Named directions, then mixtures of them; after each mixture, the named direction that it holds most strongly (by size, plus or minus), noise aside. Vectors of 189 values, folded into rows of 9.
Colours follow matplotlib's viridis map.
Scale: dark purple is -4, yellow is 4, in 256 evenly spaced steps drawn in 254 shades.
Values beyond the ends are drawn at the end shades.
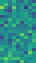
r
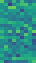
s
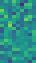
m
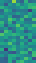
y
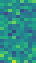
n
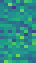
s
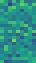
s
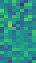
m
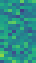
n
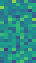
y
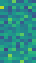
r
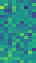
r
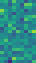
m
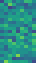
s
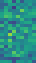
n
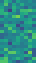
y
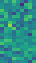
m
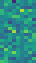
y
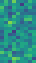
m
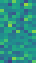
m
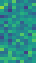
r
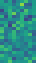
m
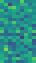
s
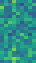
r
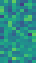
m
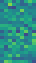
s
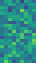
s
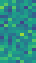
r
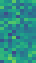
n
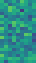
s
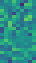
m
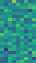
y
